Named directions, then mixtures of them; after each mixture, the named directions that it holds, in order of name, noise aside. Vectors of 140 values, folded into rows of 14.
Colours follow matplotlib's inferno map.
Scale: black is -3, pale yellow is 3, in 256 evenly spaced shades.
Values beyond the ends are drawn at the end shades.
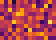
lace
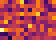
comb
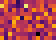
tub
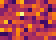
comb, lace.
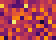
lace, tub.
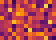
lace.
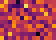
tub.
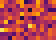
comb.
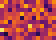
comb, tub.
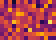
lace.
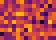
comb, lace.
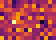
lace, tub.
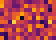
comb, lace, tub.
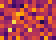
lace, tub.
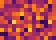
comb, lace, tub.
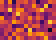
lace.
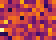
comb, tub.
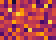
lace.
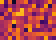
lace.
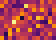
lace, tub.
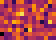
comb, lace.
